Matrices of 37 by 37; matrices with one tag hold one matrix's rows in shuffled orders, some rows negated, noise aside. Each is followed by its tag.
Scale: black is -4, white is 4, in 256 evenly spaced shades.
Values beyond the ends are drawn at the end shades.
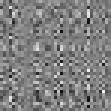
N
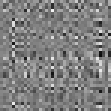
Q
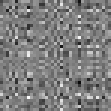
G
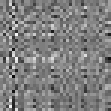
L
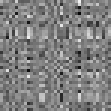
G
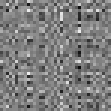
G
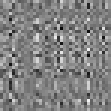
N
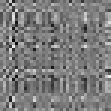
L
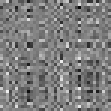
G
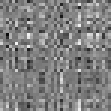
G
